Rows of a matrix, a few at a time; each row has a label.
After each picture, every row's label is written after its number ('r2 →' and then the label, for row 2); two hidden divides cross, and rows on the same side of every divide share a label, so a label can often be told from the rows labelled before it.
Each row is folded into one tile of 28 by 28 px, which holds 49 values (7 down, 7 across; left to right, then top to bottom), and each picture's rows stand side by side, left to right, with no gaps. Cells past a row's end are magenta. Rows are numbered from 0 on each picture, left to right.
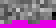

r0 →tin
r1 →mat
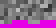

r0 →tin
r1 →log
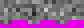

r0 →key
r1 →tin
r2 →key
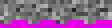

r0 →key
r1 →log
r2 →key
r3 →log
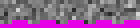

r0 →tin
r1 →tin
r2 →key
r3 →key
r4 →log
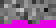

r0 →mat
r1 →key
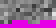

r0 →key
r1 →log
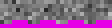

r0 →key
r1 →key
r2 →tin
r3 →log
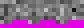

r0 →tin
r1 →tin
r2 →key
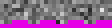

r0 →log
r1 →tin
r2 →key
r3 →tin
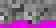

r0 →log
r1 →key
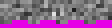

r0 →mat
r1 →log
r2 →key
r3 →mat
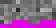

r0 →key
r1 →mat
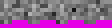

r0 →mat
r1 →mat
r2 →key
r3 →key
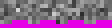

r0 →tin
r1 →log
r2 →mat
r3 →log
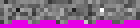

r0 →key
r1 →tin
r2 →key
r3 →tin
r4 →mat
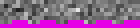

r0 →log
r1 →tin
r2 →mat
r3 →tin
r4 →tin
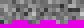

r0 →key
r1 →key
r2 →log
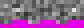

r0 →mat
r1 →log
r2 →tin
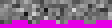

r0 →mat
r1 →key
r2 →tin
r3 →log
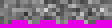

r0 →mat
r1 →tin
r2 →log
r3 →tin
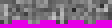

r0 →key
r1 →log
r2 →key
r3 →mat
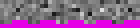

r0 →key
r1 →mat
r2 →log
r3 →tin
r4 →key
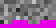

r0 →key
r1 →tin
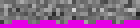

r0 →key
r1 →mat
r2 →tin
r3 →tin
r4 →mat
